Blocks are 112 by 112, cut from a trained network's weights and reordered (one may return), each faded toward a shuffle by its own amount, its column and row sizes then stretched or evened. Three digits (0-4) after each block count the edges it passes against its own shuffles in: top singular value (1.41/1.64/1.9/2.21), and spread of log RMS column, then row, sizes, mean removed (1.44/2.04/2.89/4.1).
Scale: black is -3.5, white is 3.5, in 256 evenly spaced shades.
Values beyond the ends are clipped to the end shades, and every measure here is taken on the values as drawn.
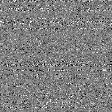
0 0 3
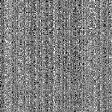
4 2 2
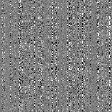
4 4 1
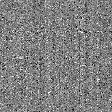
1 0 1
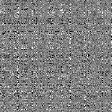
3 3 2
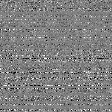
2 1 4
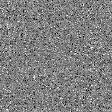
0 1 0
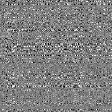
3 2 4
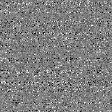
0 1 3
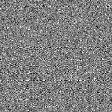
4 0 2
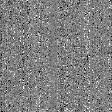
0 3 0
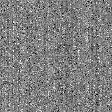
1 1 0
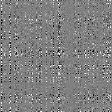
3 4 3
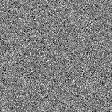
3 0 0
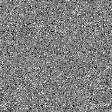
0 0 2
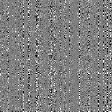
3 4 1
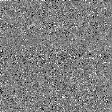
0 2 2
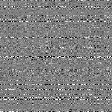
3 1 4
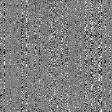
0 4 0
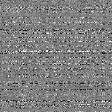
2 1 4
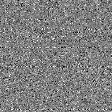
1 0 2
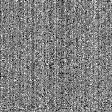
3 0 1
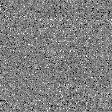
0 1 1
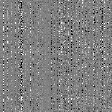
1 4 2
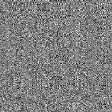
4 2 2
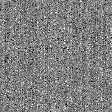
1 0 1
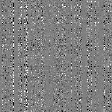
1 4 2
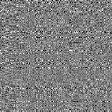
4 2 3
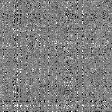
2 3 2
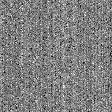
2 1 0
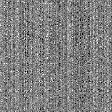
4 2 2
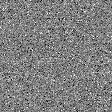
0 0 0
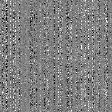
2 4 1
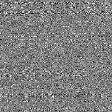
3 0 3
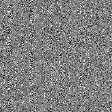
1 3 0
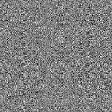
4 2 2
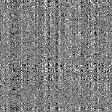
4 2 3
